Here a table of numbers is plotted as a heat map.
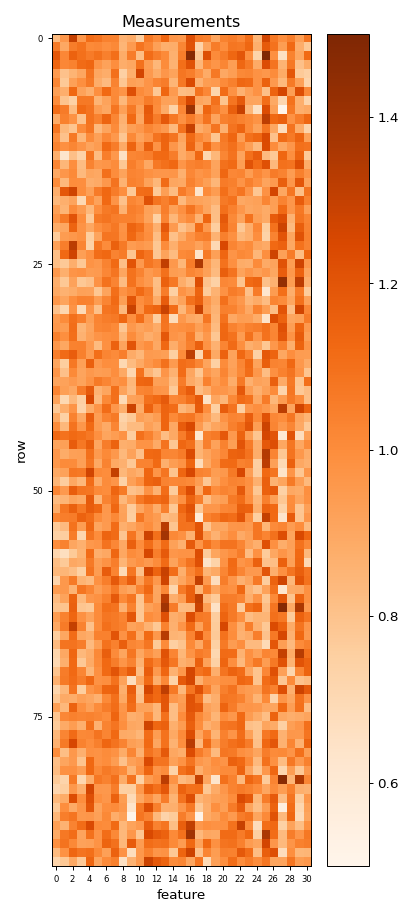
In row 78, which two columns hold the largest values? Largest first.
16, 2
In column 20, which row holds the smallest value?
7
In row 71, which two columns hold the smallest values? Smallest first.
9, 14
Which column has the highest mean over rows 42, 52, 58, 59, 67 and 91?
13
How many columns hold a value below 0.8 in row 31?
3
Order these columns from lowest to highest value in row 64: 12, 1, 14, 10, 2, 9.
10, 14, 12, 1, 2, 9
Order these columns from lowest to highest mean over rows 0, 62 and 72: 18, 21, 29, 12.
18, 12, 21, 29
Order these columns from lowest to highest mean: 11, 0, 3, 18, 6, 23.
0, 3, 18, 23, 6, 11
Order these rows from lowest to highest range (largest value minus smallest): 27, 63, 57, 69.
69, 57, 27, 63
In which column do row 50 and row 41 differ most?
27
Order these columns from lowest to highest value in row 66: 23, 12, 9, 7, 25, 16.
25, 23, 12, 16, 9, 7
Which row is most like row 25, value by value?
30
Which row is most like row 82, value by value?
63
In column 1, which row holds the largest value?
17
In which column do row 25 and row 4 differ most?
29
